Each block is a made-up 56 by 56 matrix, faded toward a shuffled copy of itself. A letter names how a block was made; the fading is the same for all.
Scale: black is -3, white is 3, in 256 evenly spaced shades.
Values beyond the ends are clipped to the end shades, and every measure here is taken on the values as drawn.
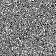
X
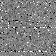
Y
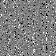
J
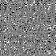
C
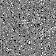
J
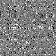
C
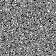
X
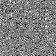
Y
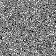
X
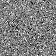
X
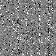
J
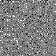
C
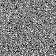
X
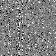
J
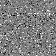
Y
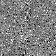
J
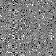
C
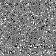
Y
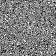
X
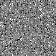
J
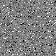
Y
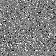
Y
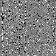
J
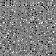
C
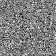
X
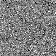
X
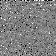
Y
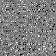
C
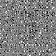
C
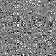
C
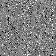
J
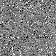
Y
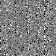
J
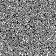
X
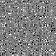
C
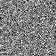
X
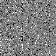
J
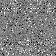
Y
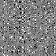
C
